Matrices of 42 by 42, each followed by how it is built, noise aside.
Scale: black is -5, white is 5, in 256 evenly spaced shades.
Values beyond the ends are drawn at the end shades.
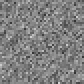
Hankel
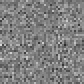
low rank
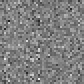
uneven columns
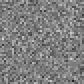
noise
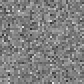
uneven columns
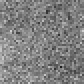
smooth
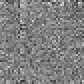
low rank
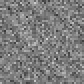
Toeplitz
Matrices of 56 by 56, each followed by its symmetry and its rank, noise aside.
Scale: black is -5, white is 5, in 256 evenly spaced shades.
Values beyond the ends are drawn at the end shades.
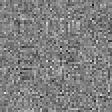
antisymmetric, rank twelve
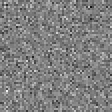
antisymmetric, rank sixteen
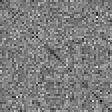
symmetric, rank twelve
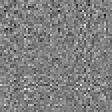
no symmetry, rank eight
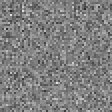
no symmetry, rank sixteen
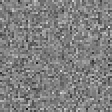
antisymmetric, rank sixteen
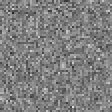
no symmetry, rank twelve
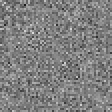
symmetric, rank sixteen
